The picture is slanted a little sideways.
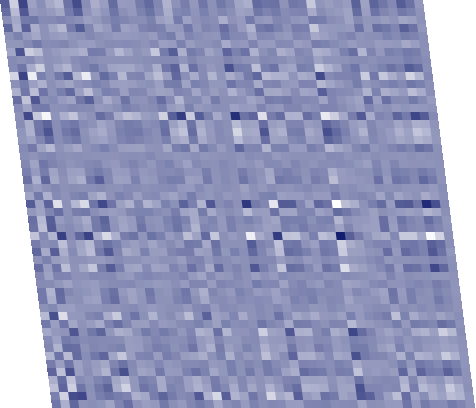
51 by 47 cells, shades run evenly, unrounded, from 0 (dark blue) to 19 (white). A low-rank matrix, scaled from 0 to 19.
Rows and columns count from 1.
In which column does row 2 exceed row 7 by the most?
2
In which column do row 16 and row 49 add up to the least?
35
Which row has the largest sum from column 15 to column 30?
30
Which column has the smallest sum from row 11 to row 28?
3
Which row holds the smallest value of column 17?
50
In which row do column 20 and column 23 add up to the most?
15
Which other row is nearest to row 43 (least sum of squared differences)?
14
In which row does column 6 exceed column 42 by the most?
26
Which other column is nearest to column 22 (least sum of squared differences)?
38
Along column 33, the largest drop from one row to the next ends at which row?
31
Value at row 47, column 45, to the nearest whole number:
6
